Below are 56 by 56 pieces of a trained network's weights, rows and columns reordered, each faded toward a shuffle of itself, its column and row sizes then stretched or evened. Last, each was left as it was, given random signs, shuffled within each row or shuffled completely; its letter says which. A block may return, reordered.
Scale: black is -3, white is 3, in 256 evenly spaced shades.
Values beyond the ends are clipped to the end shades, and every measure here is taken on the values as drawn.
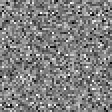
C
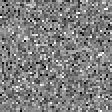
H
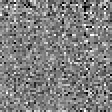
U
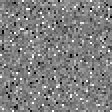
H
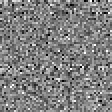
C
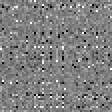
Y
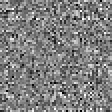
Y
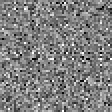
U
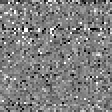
C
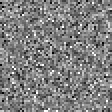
H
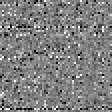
Y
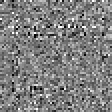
U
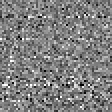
C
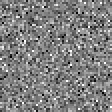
H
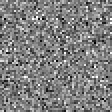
C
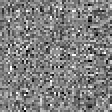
Y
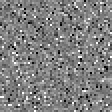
H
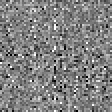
U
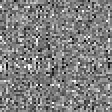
Y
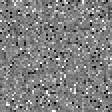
H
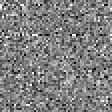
C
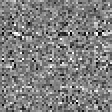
Y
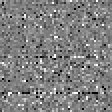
U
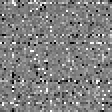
U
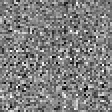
U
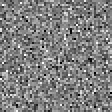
H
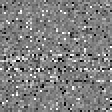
C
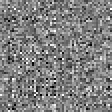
Y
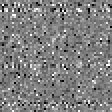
Y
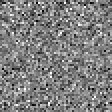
C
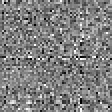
Y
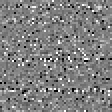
C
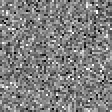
H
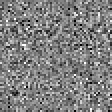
U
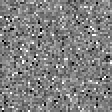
H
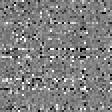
Y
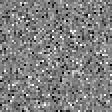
H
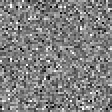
C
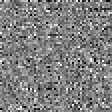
Y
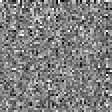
Y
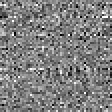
Y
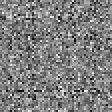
U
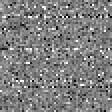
C
